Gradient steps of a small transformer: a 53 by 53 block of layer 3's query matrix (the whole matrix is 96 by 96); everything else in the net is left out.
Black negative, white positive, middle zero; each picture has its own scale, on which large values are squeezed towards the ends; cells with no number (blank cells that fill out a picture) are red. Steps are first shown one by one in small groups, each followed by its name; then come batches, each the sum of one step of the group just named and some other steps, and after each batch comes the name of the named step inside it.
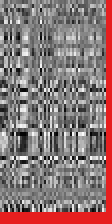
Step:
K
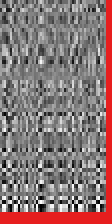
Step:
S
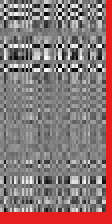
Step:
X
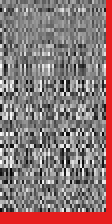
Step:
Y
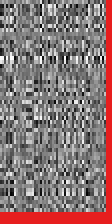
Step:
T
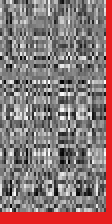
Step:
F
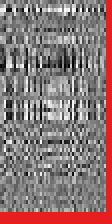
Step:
X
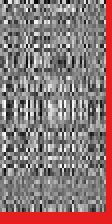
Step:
K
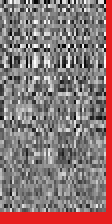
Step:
F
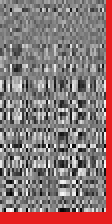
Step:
X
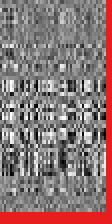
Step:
F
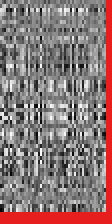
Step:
Y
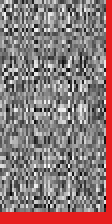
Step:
F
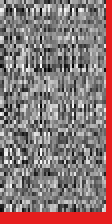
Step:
K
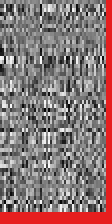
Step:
T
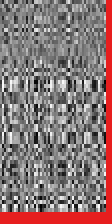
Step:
S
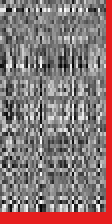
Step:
S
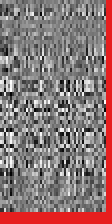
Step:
Y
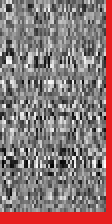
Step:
F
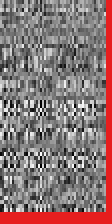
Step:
X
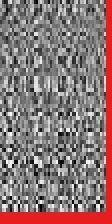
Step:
S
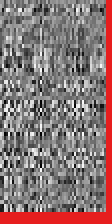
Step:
X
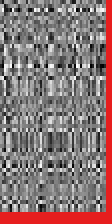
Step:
S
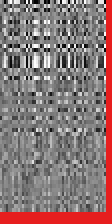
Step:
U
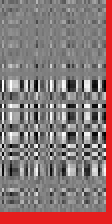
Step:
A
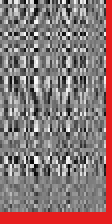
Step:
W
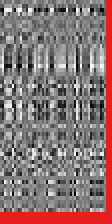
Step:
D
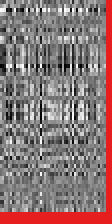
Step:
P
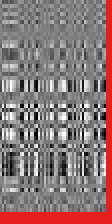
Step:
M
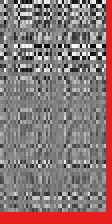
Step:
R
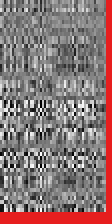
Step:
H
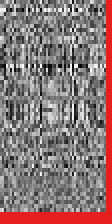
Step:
P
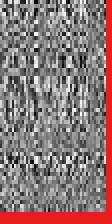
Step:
W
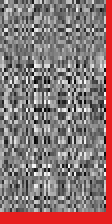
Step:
D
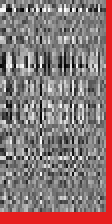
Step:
P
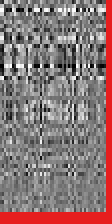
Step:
P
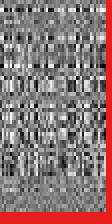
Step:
M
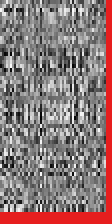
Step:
P
